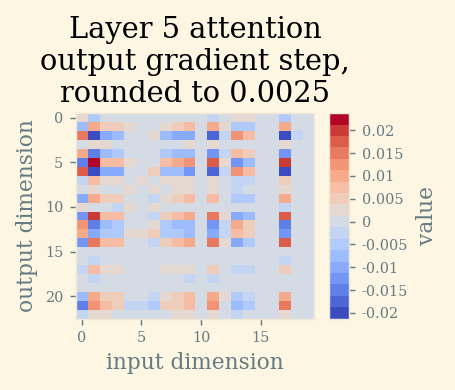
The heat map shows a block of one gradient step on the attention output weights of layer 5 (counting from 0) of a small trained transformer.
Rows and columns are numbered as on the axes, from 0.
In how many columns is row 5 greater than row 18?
10
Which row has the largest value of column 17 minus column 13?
5
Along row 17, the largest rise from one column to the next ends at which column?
1
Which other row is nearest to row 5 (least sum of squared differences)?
11
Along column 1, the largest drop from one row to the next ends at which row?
6
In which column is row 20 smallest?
0
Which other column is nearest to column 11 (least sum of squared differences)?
17
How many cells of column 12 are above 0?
5
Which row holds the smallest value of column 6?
21
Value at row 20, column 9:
0.0075
